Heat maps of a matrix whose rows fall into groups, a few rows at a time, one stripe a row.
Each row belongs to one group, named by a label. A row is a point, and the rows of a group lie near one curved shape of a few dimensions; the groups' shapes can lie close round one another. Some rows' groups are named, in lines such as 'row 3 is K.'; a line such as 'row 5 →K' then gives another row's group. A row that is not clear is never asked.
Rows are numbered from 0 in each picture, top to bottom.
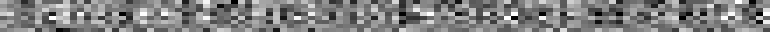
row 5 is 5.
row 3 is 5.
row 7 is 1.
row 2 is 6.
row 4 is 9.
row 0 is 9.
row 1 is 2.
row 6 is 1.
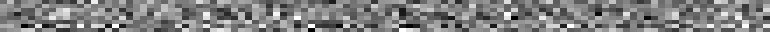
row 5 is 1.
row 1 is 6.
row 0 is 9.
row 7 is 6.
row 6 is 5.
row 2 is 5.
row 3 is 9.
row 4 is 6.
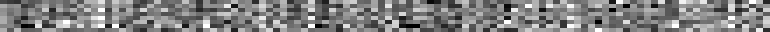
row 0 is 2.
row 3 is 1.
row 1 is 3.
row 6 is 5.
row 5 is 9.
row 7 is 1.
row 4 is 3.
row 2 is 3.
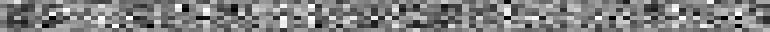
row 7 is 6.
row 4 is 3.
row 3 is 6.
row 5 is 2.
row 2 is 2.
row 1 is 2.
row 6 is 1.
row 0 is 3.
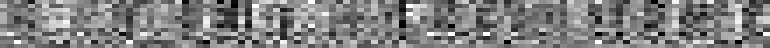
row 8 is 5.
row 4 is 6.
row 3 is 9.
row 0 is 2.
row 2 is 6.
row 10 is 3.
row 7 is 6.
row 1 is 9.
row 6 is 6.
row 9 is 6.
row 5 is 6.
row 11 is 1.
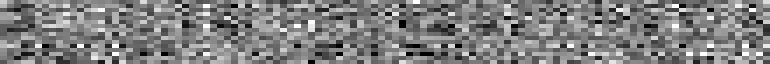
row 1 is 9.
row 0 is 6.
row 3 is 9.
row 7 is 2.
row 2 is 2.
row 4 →3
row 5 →5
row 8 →6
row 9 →9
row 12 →1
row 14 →9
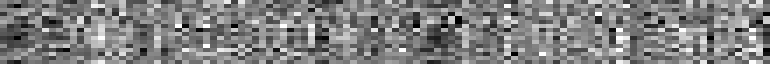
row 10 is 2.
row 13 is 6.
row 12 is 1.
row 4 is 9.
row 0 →1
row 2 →6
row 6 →2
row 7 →2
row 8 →2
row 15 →2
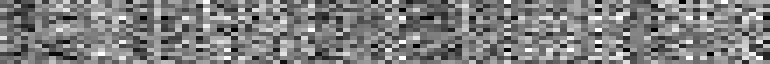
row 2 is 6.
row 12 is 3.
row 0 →9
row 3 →2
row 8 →9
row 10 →1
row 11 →9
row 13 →2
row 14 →1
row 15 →9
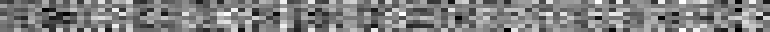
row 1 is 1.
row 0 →2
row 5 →1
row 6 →1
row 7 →3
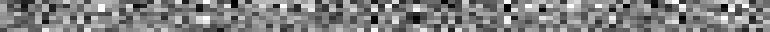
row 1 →3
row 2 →3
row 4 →9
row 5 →9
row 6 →2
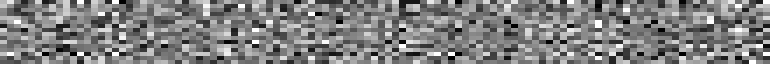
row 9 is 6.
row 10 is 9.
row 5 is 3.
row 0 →5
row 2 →9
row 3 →5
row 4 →3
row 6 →6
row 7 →9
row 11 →1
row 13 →5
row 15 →2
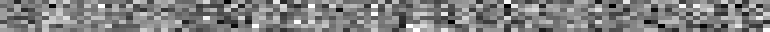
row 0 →9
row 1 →3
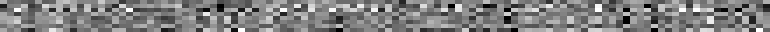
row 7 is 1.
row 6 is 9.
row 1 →6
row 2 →3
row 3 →6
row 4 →3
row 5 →3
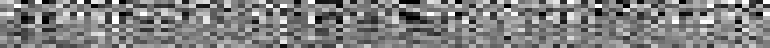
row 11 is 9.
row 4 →5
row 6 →9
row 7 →1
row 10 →1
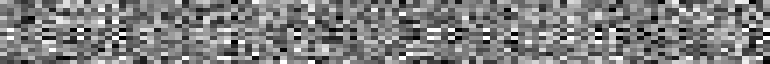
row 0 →9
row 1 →5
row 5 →5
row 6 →2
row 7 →5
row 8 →6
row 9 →5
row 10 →1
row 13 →9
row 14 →1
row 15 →2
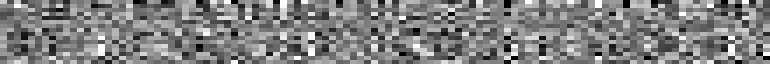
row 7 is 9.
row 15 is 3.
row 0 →3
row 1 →3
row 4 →1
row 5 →6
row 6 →9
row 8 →2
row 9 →3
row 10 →6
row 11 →3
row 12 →3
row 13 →5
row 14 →6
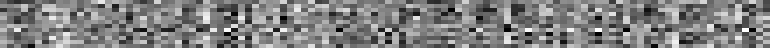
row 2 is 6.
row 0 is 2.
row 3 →9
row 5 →6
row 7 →3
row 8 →9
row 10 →9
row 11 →2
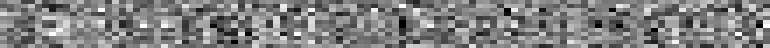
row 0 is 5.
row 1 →1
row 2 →3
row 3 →3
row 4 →6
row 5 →5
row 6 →5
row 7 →2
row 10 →2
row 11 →9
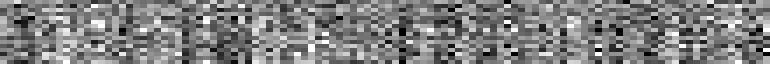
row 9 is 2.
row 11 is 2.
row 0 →3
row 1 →9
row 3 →9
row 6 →3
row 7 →5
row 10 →9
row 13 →6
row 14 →6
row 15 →9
